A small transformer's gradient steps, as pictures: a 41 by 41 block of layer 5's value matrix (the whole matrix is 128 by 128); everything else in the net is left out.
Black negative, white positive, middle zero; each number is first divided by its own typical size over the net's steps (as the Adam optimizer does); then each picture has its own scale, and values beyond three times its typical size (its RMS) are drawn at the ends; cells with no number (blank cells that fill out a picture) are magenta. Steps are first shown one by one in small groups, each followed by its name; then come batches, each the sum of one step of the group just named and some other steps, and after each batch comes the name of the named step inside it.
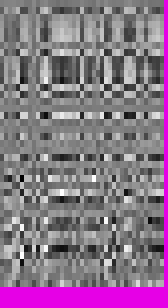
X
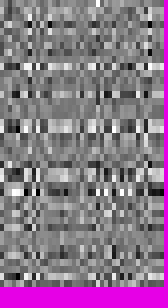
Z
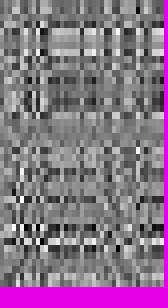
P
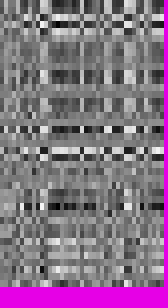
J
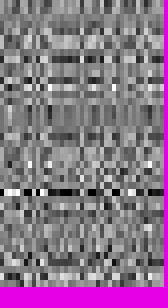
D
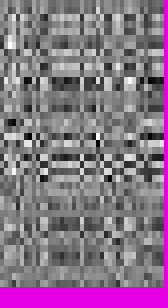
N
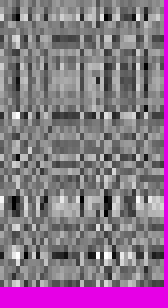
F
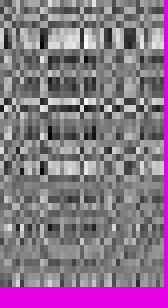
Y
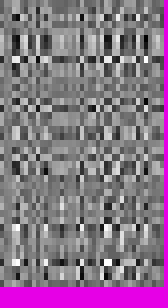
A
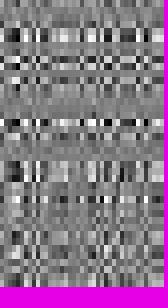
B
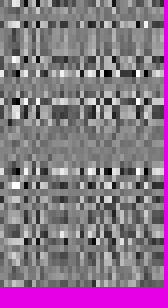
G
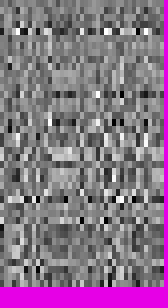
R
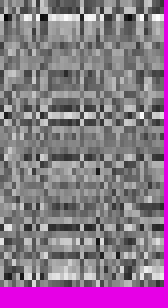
N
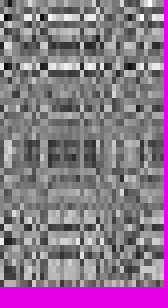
Z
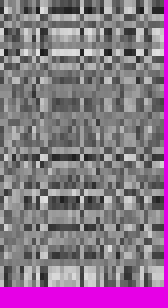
B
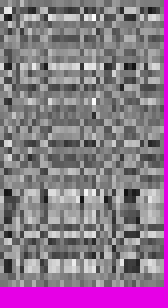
F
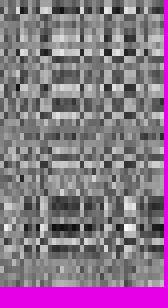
X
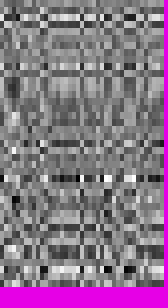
F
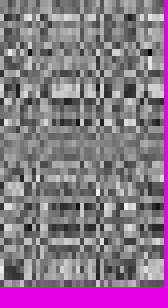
Z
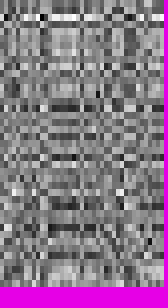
Z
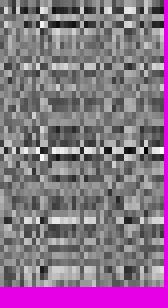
J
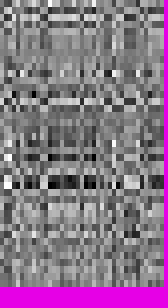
Y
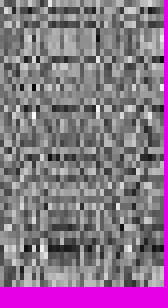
G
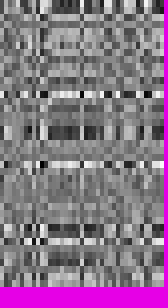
Y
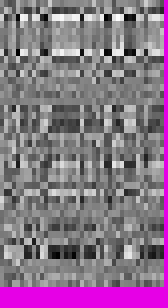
F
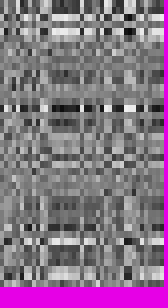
J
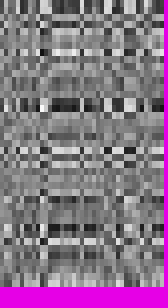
P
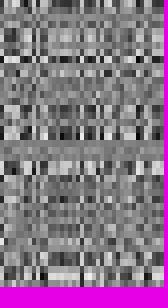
G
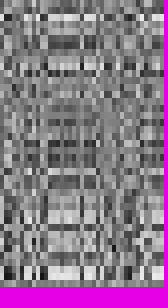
F
